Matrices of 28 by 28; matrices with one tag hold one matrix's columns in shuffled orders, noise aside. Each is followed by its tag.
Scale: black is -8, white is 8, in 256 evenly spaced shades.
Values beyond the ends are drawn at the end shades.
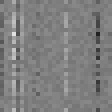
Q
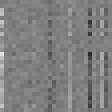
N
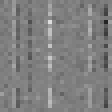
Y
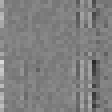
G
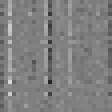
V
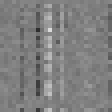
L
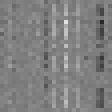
Y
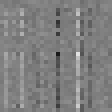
N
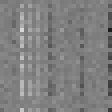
L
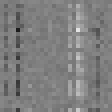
L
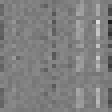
Y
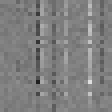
V
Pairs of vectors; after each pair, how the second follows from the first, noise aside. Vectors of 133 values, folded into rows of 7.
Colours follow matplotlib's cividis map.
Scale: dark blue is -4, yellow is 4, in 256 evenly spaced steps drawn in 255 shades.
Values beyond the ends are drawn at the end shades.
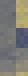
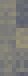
negated, shrunk.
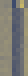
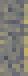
wrapped around, negated, partly zeroed.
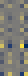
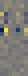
reversed, partly zeroed.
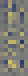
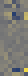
wrapped around, negated, partly zeroed.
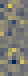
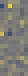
partly zeroed.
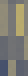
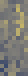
partly zeroed.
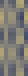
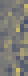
wrapped around, negated, partly zeroed.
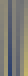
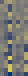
sign-scrambled.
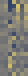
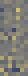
reversed, partly zeroed.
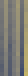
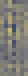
wrapped around, negated, partly zeroed.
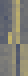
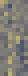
reversed, partly zeroed.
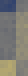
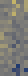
reversed, partly zeroed.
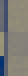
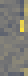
wrapped around, negated, partly zeroed.
